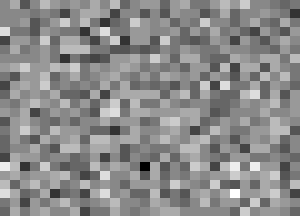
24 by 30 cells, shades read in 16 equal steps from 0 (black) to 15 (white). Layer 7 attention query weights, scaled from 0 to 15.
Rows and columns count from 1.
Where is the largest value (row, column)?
22, 24
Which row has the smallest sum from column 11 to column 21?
6
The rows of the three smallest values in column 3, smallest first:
19, 23, 1
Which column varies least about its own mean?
2
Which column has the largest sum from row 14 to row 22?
28
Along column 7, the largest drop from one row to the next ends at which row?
7
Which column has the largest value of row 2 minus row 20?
9
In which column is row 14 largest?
18
